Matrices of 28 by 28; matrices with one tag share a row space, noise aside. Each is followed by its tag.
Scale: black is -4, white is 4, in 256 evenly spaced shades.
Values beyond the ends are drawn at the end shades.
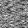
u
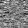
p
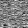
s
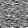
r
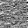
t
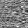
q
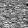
p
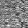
q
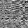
q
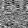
r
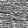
t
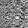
q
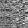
q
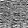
t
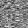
r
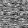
s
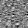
r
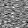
r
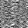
r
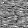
s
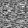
u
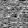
s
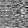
q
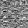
s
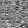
q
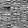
t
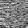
p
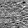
q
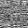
t
